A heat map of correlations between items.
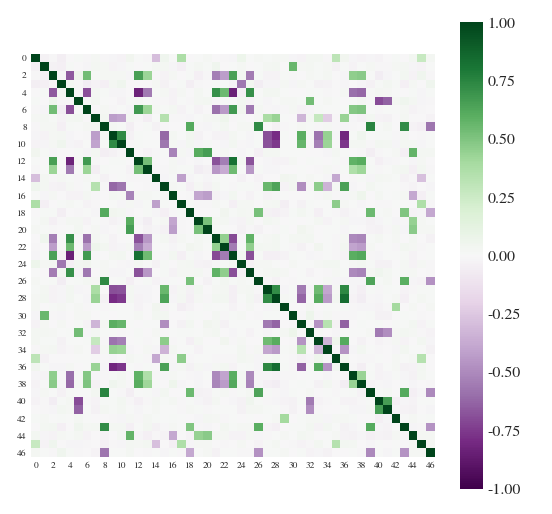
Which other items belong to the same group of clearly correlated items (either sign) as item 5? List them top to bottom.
32, 40, 41
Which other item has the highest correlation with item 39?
8
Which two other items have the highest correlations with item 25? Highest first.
4, 21
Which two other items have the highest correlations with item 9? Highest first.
10, 31
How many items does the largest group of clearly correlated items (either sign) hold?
11
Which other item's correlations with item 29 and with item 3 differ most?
24
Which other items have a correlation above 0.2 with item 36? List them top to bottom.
7, 15, 27, 28, 33
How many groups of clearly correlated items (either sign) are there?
9
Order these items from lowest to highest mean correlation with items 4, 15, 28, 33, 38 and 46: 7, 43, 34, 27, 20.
34, 43, 20, 7, 27
